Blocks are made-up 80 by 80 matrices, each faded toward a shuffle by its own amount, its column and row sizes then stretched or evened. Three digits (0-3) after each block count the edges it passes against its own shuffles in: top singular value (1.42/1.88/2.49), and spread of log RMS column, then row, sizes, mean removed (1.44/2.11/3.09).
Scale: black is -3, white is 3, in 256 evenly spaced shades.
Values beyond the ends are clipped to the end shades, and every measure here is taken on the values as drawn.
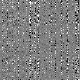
1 3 2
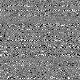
0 0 3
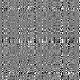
3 3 3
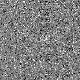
1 1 0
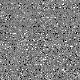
0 1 2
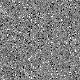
0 2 0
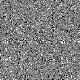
1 1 1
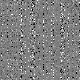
1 3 1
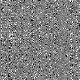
1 2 0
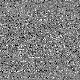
0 0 2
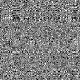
2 0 2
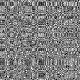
3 1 1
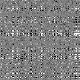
3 2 3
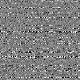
2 0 3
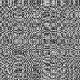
3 1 1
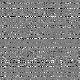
3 1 3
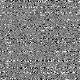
0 1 3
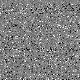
0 0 2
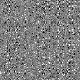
2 2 0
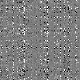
2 3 2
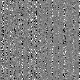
0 3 0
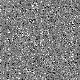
0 1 0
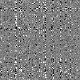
2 3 2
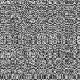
3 1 1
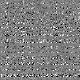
1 2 3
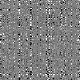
3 3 2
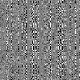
3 3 0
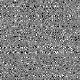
2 1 2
